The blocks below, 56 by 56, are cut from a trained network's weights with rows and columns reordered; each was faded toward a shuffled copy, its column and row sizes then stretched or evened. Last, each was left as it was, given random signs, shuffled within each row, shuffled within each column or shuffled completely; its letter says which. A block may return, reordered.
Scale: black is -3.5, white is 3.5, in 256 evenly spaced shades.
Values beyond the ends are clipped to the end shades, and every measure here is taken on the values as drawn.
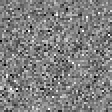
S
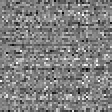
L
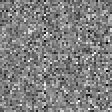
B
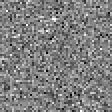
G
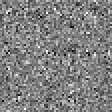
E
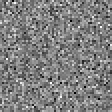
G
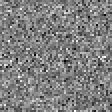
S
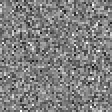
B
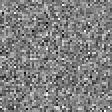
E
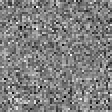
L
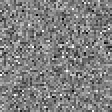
S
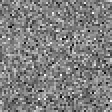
G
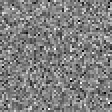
B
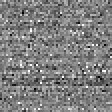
S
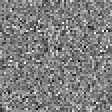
S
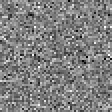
E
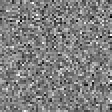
L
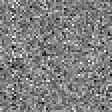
B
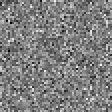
B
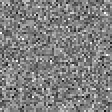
S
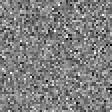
B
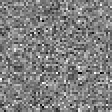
L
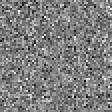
E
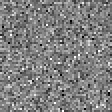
G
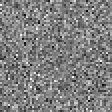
B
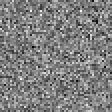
S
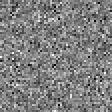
B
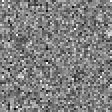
B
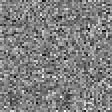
L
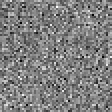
L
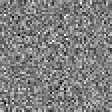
L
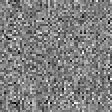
L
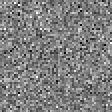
E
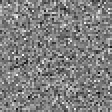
B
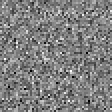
S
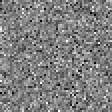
B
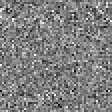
S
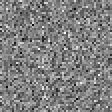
B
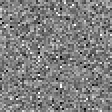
B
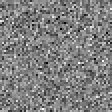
G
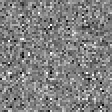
E
